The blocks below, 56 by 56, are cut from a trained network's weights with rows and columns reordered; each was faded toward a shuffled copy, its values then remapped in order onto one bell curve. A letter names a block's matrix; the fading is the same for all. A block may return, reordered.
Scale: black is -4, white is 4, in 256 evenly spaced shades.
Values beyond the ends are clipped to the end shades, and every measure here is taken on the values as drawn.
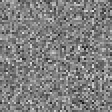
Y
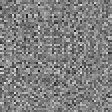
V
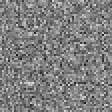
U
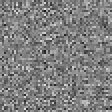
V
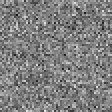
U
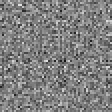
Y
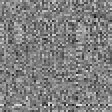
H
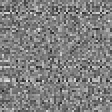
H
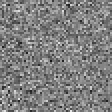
U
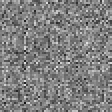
V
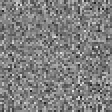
V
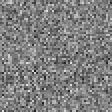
U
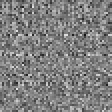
H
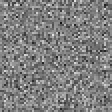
V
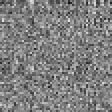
U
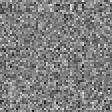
Y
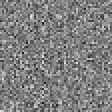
V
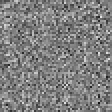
V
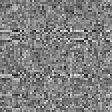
H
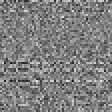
H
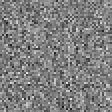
Y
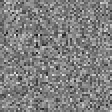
Y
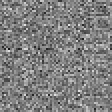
Y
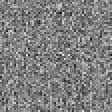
Y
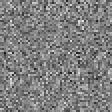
Y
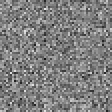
V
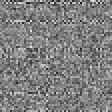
H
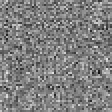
V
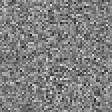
Y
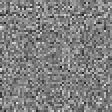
V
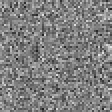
Y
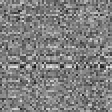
H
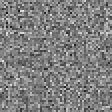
U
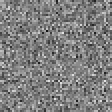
U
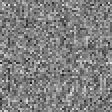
U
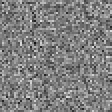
U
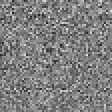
U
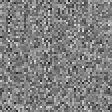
V
